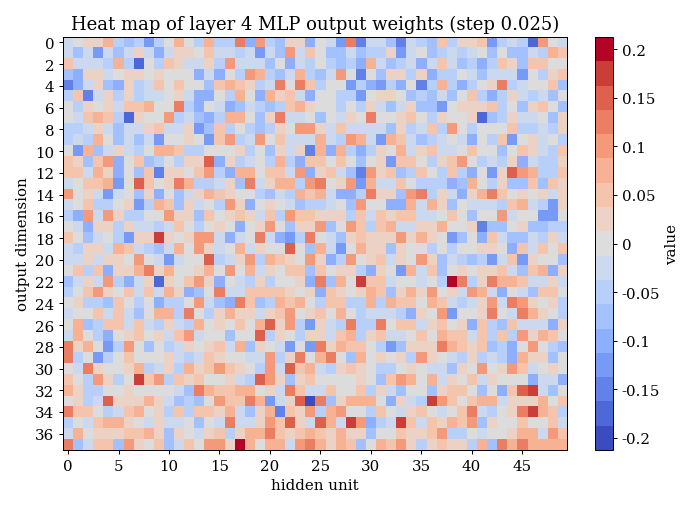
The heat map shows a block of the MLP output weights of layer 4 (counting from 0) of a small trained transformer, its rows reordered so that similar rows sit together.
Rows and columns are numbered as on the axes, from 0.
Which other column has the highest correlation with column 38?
39
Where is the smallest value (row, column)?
33, 24
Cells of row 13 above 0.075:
6
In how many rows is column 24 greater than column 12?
19
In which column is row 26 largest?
20
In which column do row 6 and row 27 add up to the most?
11
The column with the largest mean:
25
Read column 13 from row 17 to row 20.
-0.05 0.1 0.1 0
